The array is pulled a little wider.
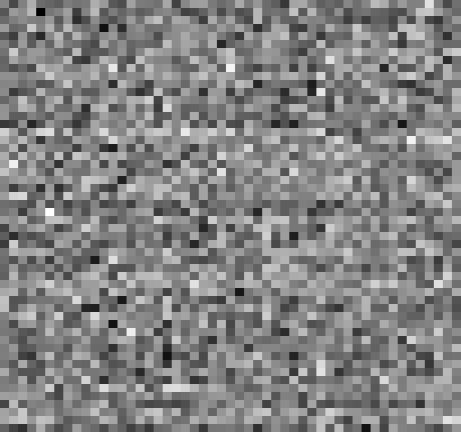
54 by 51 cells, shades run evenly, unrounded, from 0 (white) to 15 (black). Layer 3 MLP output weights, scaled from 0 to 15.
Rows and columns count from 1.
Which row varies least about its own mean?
50
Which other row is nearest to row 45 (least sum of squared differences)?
44
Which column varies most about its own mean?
19
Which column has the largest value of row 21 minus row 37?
7
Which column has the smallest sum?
30
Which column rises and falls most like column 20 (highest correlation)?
47
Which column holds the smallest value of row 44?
51
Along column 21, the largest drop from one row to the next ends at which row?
21
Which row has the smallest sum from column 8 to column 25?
17
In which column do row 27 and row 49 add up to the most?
29
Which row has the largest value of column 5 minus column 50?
18
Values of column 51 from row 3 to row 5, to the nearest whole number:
6 9 7
